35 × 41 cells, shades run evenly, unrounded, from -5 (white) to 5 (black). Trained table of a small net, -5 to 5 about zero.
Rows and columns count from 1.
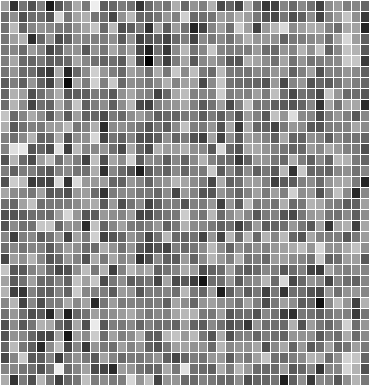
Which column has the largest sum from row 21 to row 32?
8
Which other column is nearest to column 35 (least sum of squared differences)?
30
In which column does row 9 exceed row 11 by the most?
33
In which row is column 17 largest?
6
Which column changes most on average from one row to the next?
32
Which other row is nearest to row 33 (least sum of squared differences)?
4
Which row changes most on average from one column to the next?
22
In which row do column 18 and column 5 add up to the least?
21
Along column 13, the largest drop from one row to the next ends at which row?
3
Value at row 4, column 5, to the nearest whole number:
1
